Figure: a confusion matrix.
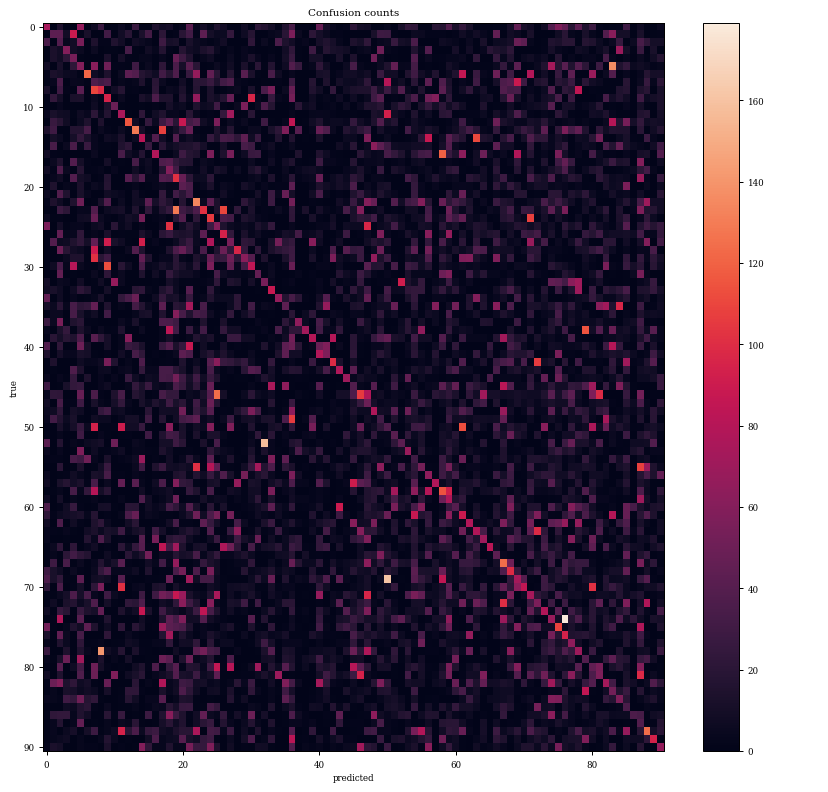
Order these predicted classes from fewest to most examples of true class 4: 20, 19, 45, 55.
55, 45, 20, 19
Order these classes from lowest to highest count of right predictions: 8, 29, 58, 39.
29, 39, 8, 58
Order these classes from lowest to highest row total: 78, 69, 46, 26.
26, 78, 69, 46
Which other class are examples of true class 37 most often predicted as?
2
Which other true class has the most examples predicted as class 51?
58
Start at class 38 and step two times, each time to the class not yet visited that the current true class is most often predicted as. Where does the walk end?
5
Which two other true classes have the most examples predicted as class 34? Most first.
81, 27
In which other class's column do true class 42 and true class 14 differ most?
63
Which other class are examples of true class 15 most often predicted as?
48
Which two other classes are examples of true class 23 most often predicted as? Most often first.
19, 26
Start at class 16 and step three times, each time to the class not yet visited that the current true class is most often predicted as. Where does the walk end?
87
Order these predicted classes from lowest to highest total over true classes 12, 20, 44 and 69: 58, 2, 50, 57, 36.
57, 2, 58, 36, 50
